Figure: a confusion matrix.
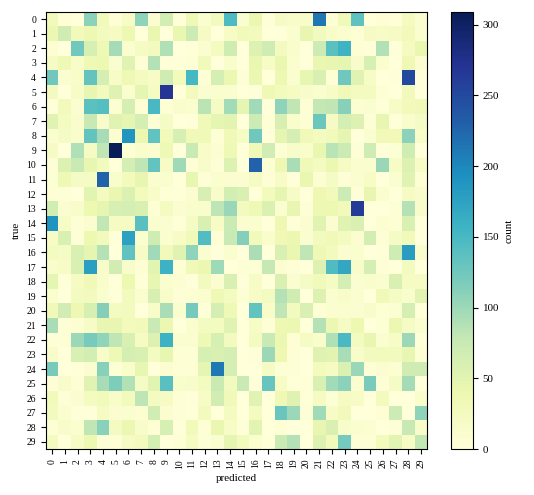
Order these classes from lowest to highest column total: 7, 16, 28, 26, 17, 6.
26, 17, 7, 16, 6, 28
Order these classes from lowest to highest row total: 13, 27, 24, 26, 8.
26, 27, 24, 13, 8
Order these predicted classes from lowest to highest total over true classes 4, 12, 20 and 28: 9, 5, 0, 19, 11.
19, 5, 0, 9, 11
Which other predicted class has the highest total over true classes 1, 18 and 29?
23
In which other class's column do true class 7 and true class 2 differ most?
22
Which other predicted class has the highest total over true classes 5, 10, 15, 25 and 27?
9
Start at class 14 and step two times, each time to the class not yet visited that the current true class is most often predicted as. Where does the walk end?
21
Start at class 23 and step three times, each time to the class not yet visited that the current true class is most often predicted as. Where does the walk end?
8
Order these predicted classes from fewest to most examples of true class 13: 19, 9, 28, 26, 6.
26, 9, 19, 6, 28
